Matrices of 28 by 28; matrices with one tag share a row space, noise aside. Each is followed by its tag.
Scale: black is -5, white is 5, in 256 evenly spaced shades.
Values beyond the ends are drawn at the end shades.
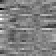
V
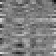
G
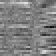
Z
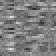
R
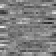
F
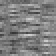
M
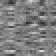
R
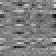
G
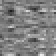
R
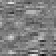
R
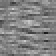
M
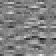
R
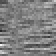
F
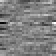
F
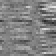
Z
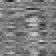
R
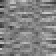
V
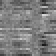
Z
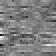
V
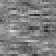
M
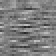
M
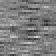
M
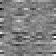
G
